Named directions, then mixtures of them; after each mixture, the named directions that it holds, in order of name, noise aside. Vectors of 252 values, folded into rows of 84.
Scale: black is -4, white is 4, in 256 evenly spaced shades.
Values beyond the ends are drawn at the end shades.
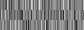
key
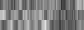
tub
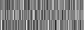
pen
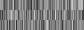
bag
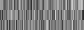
bag.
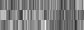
key, tub.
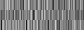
pen.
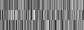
bag, pen.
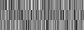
key.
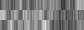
tub.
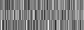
pen.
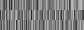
bag, key.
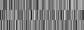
bag, key.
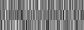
key, pen.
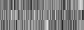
bag, tub.
